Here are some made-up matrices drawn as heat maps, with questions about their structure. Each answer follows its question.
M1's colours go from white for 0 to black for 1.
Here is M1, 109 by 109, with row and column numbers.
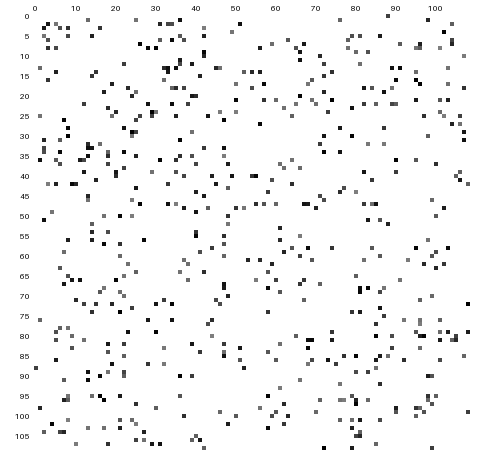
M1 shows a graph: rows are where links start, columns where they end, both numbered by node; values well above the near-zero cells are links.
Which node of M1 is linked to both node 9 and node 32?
node 83
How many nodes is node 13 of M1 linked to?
9
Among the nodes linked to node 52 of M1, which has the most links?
node 14
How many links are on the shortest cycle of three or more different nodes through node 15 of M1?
6
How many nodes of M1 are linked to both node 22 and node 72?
2
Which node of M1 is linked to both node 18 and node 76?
node 34
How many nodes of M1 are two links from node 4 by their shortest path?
4
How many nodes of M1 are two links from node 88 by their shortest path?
8
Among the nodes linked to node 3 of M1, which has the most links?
node 8
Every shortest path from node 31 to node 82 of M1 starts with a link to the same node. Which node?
node 107
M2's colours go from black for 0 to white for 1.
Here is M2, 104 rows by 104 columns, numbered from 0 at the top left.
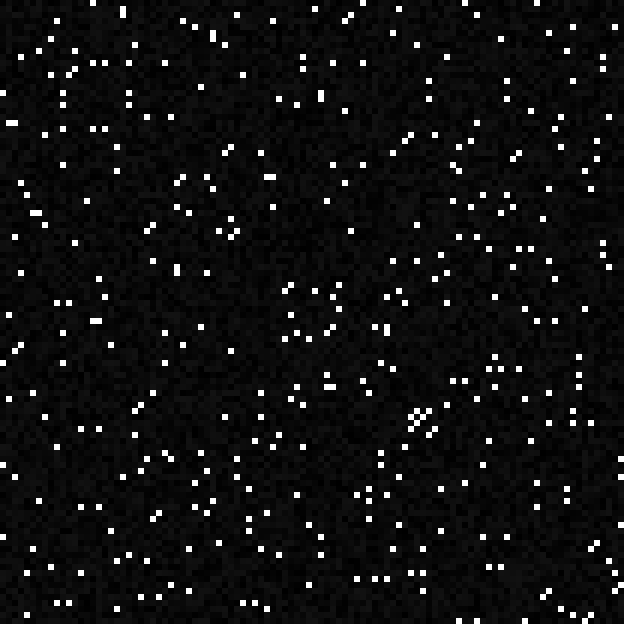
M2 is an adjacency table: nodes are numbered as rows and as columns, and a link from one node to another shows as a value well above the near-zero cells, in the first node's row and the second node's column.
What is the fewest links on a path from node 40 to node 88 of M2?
4
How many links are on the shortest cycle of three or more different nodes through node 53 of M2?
4
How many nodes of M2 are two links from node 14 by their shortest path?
2
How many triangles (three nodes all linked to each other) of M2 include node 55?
3
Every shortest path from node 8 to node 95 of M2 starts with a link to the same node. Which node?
node 6
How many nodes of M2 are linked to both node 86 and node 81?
2
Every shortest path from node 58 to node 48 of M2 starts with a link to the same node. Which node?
node 2
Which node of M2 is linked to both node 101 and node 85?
node 44
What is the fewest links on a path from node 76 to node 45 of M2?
6
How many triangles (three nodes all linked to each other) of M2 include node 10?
4
